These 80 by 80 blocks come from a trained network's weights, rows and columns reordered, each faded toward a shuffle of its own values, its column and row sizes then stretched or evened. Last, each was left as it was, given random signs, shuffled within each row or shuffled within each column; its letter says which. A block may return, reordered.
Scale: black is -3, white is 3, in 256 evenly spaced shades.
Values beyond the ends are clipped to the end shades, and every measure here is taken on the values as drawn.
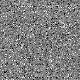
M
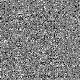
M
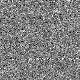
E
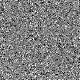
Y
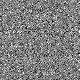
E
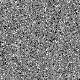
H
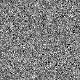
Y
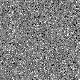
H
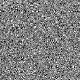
M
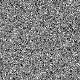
Y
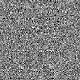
M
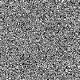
M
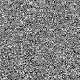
M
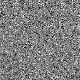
M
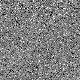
E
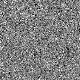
Y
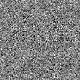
M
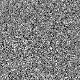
Y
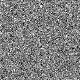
H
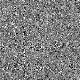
Y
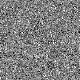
Y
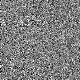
Y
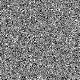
Y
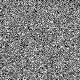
E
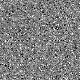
M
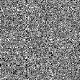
M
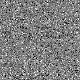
M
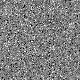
H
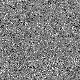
E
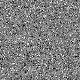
E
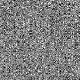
M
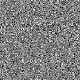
M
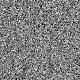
E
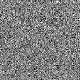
M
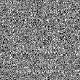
M
